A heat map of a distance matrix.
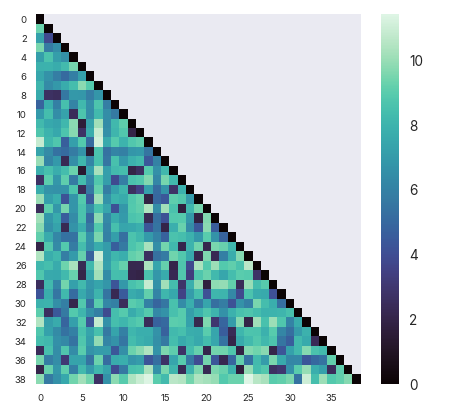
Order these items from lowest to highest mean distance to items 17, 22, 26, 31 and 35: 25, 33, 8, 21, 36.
8, 36, 33, 21, 25
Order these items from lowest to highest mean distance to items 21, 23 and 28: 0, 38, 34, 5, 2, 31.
34, 2, 0, 31, 5, 38
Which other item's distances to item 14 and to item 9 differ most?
6
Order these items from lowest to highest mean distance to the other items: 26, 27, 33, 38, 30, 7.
30, 33, 27, 26, 7, 38
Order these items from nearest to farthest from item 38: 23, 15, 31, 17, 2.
31, 2, 15, 23, 17
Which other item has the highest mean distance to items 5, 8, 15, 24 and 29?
38
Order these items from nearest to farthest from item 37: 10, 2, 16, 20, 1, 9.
20, 9, 10, 2, 16, 1
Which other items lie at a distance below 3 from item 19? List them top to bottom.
13, 21, 25, 32
